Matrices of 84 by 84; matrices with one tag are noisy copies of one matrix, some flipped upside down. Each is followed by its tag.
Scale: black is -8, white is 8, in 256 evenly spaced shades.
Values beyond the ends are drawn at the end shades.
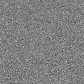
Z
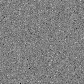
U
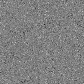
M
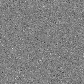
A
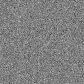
U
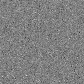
U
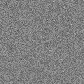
Z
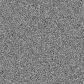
M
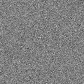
M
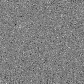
A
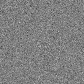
M
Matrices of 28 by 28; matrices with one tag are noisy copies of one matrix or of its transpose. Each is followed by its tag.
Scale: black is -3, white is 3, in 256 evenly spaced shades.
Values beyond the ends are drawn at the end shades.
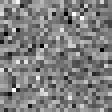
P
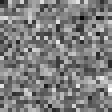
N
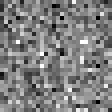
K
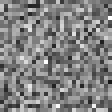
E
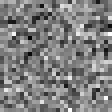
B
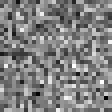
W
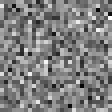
E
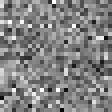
P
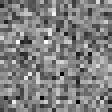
K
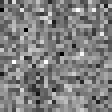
K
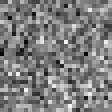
W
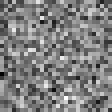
K
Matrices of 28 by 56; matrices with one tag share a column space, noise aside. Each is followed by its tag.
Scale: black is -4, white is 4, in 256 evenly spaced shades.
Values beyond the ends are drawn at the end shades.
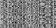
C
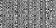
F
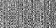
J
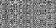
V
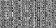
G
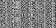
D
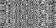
V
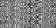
C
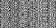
D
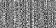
J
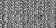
F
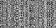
G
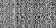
C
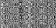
C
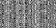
V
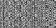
G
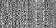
J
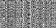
D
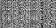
F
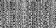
J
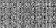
C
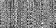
J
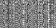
V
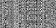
F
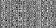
G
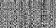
J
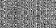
F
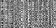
J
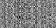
C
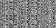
F
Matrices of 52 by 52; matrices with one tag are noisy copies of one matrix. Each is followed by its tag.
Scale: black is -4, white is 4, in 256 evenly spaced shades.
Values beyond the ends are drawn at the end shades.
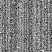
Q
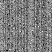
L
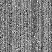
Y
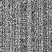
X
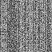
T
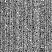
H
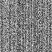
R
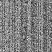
X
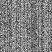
Y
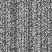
Q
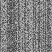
T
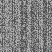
X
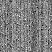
Y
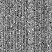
L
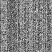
T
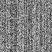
Q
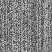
Y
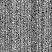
Y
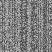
X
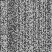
T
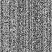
R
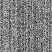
R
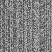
H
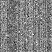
T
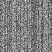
Y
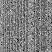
L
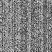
X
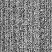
H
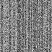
R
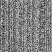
H
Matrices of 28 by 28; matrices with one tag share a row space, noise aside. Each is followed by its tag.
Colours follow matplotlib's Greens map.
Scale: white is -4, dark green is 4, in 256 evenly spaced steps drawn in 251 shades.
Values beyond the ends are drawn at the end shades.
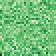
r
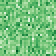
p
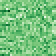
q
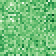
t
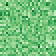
p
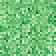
p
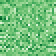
p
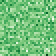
t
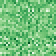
p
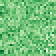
t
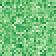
r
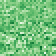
q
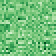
q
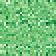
p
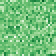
t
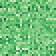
p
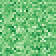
r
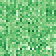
p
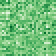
q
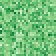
r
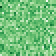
t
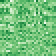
q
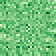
p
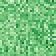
t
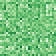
p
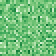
p
